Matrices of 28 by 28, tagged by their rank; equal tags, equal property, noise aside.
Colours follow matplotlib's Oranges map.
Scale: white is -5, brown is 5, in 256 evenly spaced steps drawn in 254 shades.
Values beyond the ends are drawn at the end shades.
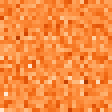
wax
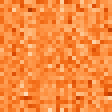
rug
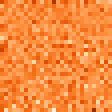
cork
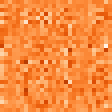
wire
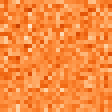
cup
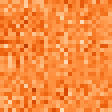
cup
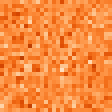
rug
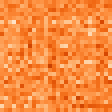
cork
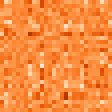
rug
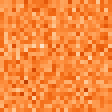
cork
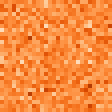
cup
